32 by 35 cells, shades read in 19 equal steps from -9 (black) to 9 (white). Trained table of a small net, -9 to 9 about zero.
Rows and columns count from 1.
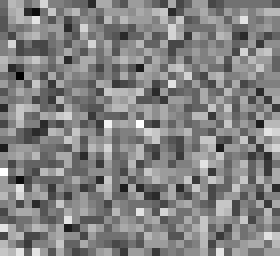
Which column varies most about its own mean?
3
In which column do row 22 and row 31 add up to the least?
27
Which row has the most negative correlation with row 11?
2
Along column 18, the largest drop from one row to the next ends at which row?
9
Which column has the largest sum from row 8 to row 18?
14
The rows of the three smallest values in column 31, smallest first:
5, 11, 25
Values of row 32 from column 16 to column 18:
-5 2 2
